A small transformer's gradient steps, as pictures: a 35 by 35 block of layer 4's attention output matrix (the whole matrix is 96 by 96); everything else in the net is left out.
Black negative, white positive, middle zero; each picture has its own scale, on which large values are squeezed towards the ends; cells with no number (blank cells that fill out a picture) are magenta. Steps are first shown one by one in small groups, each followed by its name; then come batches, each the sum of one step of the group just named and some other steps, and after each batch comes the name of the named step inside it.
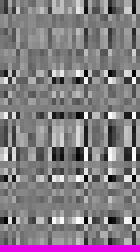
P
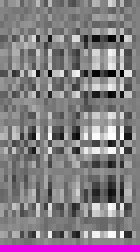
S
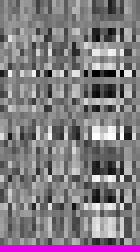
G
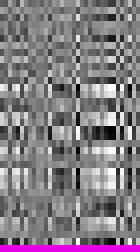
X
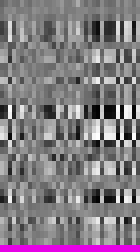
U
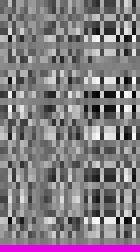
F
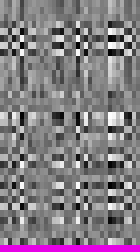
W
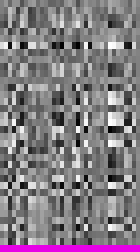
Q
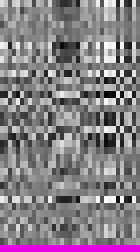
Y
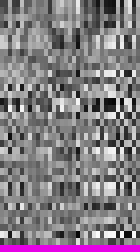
X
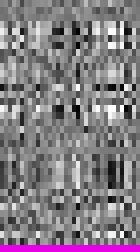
W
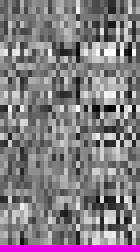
U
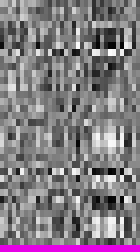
G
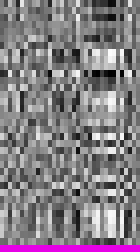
G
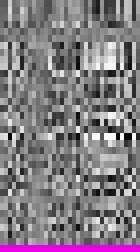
Q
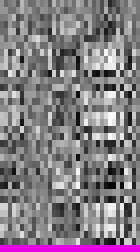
G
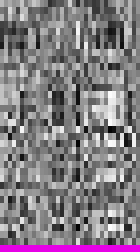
Q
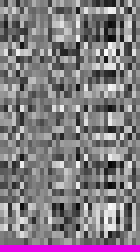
W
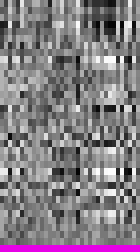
U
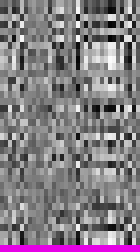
U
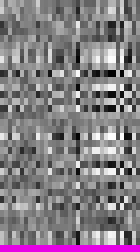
S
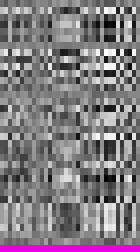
U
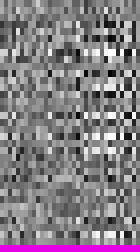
S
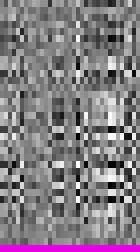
W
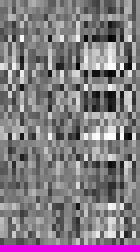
S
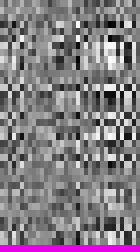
W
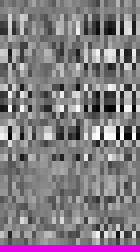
U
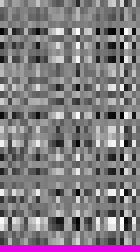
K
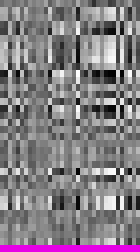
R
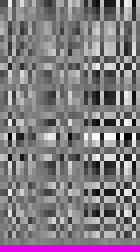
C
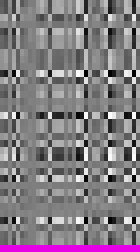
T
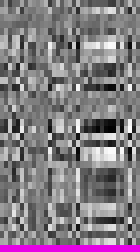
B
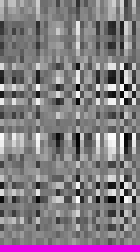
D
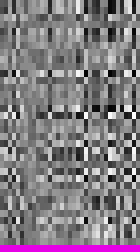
T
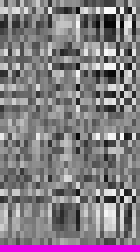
D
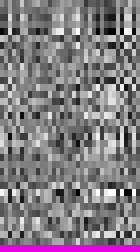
K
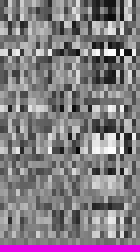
C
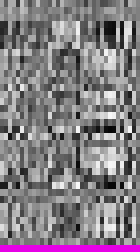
B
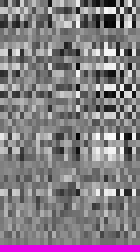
D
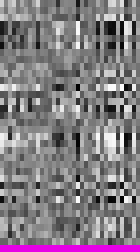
D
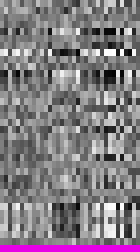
R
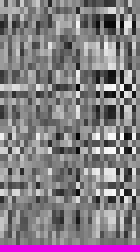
D
